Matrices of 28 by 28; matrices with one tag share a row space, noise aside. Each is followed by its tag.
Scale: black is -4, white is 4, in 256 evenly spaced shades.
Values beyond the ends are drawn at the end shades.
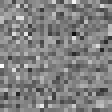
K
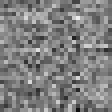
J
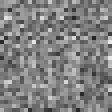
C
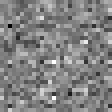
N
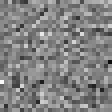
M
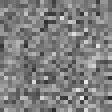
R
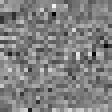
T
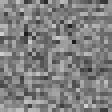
J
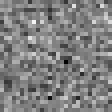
C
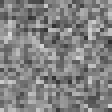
N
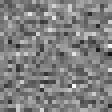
N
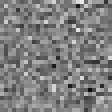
R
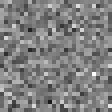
C
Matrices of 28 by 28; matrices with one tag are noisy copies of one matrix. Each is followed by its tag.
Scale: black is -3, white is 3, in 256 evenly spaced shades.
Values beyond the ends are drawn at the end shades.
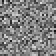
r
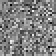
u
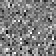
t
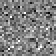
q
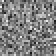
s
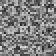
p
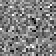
q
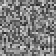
p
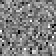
t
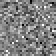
q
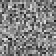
s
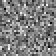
p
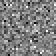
r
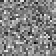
r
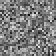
u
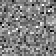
p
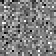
r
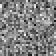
s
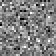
p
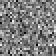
t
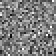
t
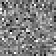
s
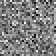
r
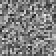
s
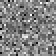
t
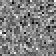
p
